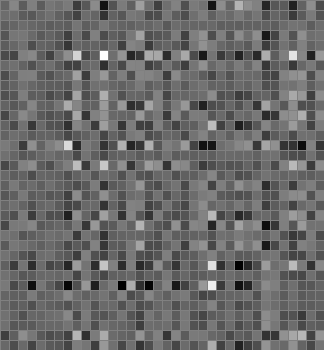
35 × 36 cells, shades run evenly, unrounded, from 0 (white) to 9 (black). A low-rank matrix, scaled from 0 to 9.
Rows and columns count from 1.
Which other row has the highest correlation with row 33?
32
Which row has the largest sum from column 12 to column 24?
15
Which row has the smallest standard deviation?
3
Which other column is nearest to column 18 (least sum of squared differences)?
36
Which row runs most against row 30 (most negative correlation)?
5
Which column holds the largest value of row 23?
30
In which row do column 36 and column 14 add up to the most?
29
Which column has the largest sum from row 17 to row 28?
8
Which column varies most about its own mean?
12
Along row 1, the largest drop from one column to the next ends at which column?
25
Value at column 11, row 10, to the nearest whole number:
6
